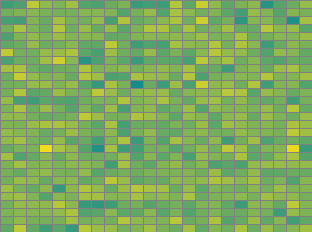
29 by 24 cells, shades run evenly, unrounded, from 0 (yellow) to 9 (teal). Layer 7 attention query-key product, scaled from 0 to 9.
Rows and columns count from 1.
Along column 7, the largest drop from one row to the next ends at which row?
9
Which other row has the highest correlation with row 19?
16
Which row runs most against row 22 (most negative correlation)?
12
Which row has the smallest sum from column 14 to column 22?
23
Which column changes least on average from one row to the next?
3
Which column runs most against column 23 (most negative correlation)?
10
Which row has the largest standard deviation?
19
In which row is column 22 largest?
27
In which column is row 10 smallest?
2
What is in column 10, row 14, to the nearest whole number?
7
